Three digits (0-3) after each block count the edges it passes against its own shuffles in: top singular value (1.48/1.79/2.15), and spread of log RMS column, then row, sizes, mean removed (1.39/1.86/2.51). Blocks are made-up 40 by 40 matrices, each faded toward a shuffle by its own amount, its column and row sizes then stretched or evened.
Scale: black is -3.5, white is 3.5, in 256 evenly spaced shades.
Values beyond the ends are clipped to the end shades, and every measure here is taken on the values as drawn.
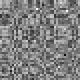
3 0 2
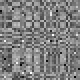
3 1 0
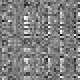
3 3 1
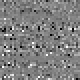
1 0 3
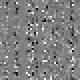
0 3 0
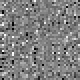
1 2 0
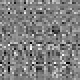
3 2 3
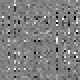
0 3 2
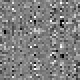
1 3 0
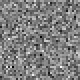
0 0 0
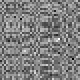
3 0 0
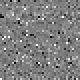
0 0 1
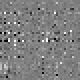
2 2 2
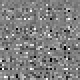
0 1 3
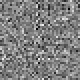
1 1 0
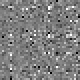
1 2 1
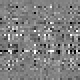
2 2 3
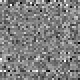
1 0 2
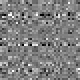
3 1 3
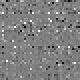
1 1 2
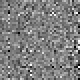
1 2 1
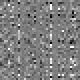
2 3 0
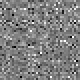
2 0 1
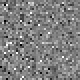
0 1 1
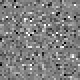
0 0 2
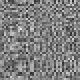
3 2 1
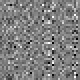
3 2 1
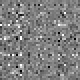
1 2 2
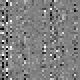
1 3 0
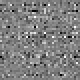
0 1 3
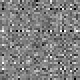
2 2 2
